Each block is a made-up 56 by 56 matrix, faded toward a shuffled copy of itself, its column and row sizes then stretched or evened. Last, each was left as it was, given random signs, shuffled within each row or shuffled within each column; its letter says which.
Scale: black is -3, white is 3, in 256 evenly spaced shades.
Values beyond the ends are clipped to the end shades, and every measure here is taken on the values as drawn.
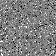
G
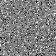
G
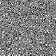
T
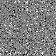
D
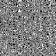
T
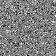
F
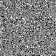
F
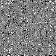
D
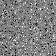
G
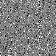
G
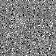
D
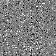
G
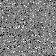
F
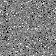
F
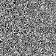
G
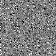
D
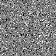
D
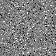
G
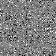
D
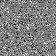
F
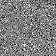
D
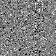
G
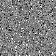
G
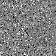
G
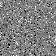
G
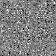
T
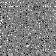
T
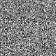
D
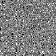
T
